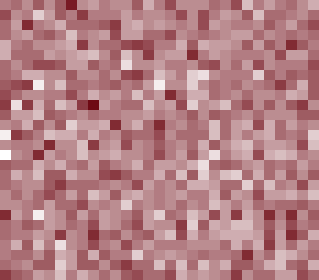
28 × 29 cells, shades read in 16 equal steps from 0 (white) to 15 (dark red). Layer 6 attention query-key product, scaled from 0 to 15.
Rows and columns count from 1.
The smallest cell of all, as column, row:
1, 16
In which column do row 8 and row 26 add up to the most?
23
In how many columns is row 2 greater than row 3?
12
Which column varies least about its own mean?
10
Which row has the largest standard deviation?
11
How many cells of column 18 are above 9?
5
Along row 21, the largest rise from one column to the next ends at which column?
13
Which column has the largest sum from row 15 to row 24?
27
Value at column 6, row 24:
12
